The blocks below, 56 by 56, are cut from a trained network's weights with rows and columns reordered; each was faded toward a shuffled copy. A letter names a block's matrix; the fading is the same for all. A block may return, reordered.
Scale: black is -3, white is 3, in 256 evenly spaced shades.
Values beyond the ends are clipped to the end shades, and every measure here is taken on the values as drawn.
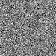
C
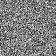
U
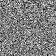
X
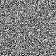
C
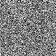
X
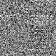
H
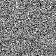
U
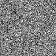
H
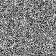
X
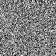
X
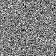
H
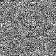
H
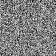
X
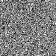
U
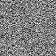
C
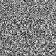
C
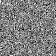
U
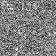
H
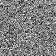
U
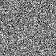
U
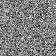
U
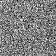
X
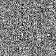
H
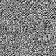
C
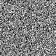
X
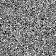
X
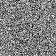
X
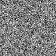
U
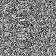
H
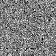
U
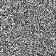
U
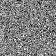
U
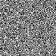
C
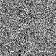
H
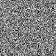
H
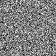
X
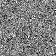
U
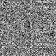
H
